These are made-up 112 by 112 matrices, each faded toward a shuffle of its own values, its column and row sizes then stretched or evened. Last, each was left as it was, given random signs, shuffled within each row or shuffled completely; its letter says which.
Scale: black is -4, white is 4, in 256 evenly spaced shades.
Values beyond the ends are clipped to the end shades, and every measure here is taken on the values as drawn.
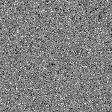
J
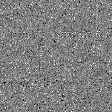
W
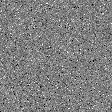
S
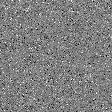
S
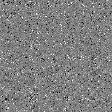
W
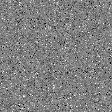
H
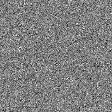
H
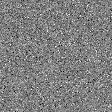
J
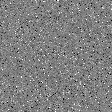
S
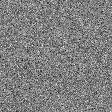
S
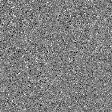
W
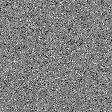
S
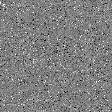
H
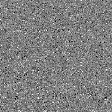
W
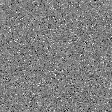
J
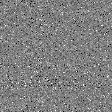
H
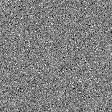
J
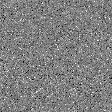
J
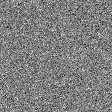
S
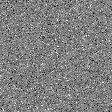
S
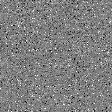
W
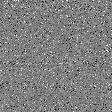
J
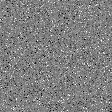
S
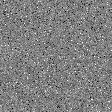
S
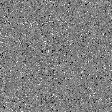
H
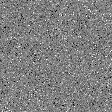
S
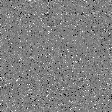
H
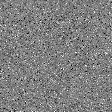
J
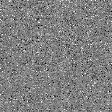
W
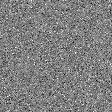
S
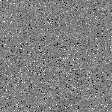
H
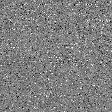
J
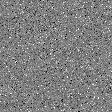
S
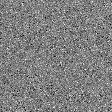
J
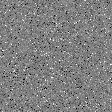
S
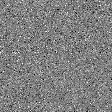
J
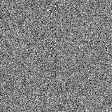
H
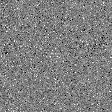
J
